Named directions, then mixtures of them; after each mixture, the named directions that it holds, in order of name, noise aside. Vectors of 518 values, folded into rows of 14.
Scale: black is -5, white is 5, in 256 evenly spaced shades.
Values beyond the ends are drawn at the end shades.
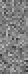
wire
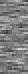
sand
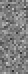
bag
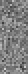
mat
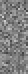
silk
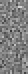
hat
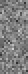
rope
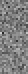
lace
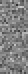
hat, lace, sand.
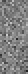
rope, wire.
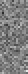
lace, rope, wire.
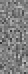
hat.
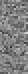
lace, sand, silk.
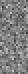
bag, silk.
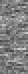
bag, sand.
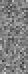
bag, mat.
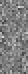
hat, lace, rope.
